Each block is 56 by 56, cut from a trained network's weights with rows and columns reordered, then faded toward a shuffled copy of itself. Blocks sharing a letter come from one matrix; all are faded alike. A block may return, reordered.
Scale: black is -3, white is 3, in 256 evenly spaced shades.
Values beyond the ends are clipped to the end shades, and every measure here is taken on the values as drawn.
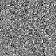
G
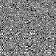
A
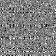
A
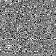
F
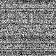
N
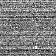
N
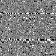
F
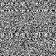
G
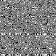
F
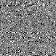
F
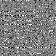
F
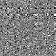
A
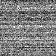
N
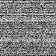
N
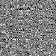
A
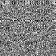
G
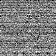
N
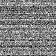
N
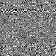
F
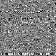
F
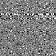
F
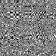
A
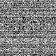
N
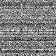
N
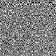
A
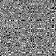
A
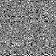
A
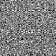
G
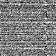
N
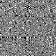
A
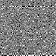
F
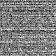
N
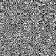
G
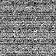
N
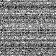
N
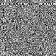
G
